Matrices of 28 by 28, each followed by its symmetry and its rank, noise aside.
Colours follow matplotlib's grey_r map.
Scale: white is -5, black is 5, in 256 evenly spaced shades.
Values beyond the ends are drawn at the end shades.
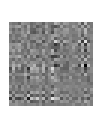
antisymmetric, rank two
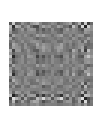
no symmetry, rank two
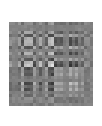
symmetric, rank one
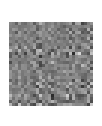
no symmetry, rank three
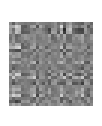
no symmetry, rank two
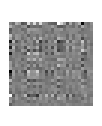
antisymmetric, rank two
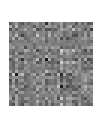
no symmetry, rank three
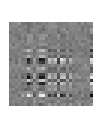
no symmetry, rank one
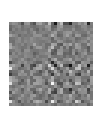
antisymmetric, rank two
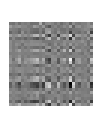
no symmetry, rank one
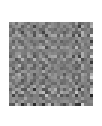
antisymmetric, rank two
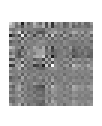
symmetric, rank two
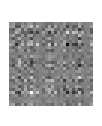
no symmetry, rank three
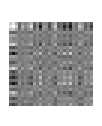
symmetric, rank one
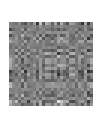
no symmetry, rank three
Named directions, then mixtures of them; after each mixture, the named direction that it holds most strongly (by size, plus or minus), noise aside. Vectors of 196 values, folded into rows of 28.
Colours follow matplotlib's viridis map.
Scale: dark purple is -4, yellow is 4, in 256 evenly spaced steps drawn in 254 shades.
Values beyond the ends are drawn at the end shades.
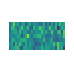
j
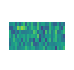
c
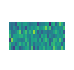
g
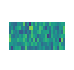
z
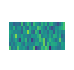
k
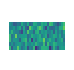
k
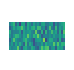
j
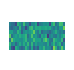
g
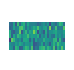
g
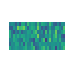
c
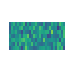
j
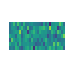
j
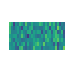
j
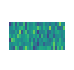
g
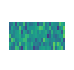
j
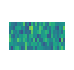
z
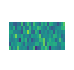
k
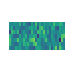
z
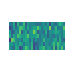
g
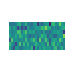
g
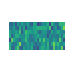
g
